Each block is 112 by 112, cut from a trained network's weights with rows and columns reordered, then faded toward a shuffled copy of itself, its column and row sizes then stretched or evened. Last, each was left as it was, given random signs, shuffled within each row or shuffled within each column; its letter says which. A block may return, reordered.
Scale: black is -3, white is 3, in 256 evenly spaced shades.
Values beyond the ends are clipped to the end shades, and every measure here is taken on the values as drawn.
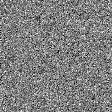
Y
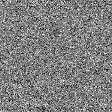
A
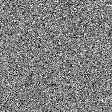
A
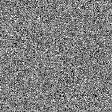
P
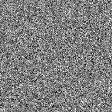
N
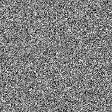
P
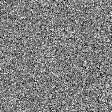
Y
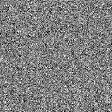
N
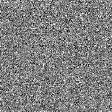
P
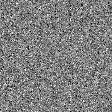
Y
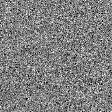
Y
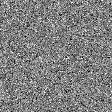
A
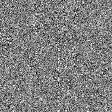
Y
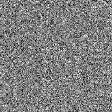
N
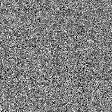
P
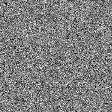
A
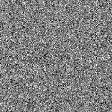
N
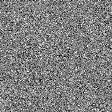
A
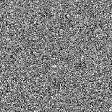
N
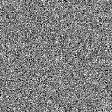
N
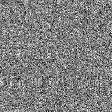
N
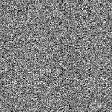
N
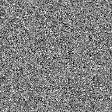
P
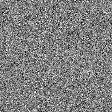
P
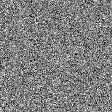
Y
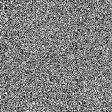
N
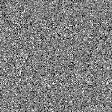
N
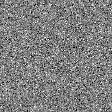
A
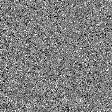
Y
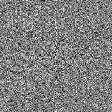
N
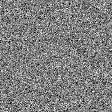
A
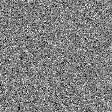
Y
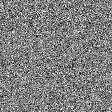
A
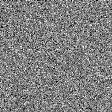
A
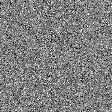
Y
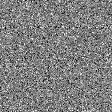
A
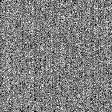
Y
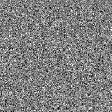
N
